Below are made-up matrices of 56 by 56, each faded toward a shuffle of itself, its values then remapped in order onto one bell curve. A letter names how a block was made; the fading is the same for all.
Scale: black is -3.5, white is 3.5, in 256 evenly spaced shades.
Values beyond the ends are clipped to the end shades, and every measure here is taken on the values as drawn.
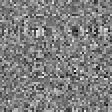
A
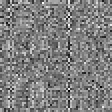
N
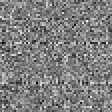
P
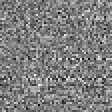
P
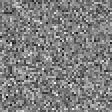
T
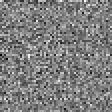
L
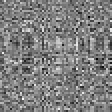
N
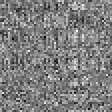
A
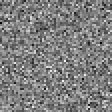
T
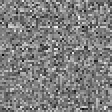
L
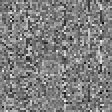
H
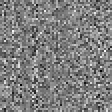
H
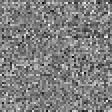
L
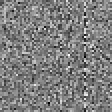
H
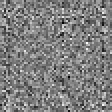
A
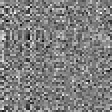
N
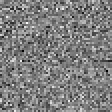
L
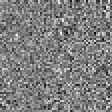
A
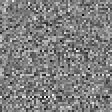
L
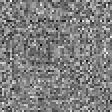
A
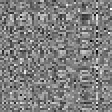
N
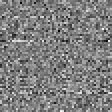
P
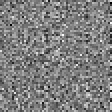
A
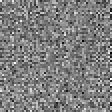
A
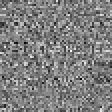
P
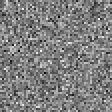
T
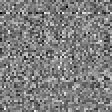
P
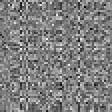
N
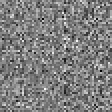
A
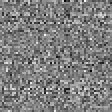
P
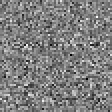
L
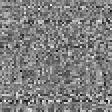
P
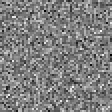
T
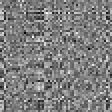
N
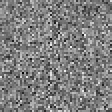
H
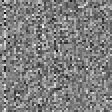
H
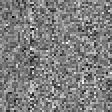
H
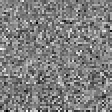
L
